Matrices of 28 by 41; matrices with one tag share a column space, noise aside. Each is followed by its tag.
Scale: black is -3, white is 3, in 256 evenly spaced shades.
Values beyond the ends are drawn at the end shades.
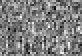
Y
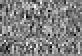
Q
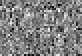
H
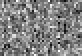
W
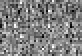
W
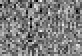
W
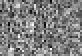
W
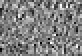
Q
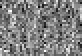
W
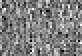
W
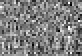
Y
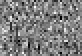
Y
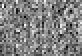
W
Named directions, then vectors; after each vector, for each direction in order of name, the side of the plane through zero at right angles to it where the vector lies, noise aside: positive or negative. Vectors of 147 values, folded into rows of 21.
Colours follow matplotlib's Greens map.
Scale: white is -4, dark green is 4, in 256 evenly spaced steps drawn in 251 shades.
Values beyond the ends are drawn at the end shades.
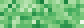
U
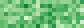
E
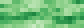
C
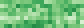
negative, positive, positive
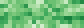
positive, positive, negative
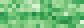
positive, positive, positive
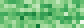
positive, positive, positive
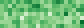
negative, negative, negative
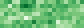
negative, positive, negative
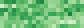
negative, negative, positive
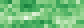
negative, positive, negative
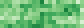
negative, positive, positive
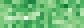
negative, positive, negative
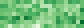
positive, negative, negative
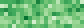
negative, negative, positive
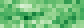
positive, negative, positive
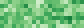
positive, positive, negative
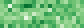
negative, positive, negative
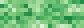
positive, positive, negative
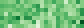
positive, negative, negative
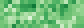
negative, positive, negative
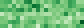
negative, negative, negative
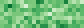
negative, negative, positive
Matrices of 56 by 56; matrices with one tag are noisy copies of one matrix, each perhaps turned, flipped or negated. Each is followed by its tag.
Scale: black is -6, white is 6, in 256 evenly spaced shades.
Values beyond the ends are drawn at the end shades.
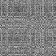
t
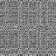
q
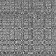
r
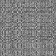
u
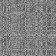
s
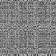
q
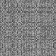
u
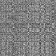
r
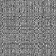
u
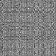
u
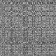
r
